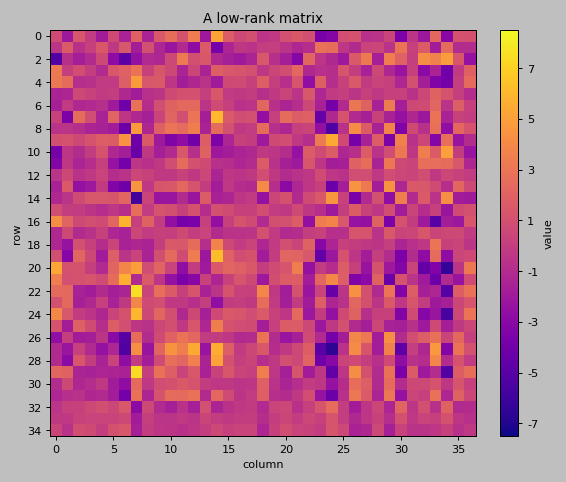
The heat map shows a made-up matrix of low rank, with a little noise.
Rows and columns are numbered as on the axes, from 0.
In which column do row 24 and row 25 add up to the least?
34
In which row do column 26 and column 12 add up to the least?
9
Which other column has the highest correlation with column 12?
10
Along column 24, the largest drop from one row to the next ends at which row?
22
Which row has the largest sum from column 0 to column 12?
20
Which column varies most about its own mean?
7
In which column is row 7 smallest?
23
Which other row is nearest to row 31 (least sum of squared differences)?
6
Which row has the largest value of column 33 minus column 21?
2
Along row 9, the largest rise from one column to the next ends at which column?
30
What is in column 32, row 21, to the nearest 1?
-2
